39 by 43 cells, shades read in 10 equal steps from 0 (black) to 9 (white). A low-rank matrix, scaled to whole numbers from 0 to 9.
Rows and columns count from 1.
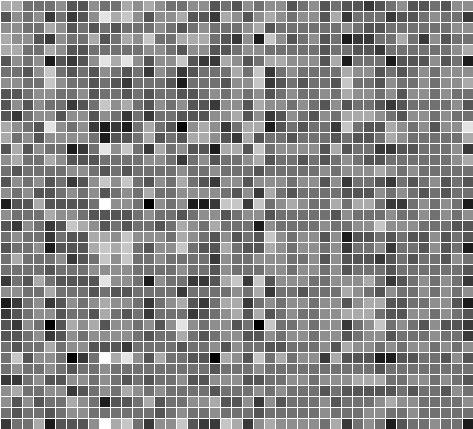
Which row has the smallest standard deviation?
34
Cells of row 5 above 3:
34
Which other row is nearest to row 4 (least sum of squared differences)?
18
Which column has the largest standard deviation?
10
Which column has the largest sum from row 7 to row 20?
24
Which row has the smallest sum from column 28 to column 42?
33
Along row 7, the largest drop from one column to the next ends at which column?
25
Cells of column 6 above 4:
11
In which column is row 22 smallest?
32
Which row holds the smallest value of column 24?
30
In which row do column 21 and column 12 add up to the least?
12
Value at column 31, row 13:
3
